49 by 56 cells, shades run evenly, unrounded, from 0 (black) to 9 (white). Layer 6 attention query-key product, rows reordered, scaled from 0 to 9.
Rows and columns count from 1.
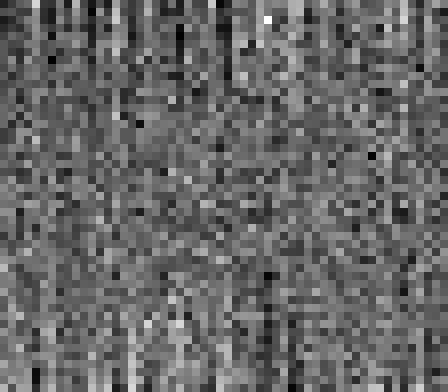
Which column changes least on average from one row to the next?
11
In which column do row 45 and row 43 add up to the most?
17
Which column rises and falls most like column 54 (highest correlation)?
34
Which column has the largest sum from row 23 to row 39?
53
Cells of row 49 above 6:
10
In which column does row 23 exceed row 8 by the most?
7
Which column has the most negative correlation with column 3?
37
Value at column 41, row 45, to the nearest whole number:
4
